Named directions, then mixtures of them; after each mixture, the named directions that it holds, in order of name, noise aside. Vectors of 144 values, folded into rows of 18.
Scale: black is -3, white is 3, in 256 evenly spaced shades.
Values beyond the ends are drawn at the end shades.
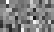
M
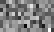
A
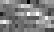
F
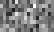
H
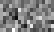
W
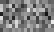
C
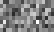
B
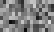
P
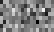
B, C.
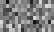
M.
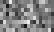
A, B.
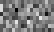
C, F, W.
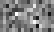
F, H, M.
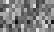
B, C, M.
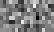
H, P.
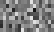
H, M.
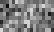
A, H, P.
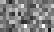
A, P.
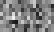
C, P.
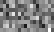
A.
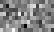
A, H, W.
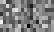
A, B, M.
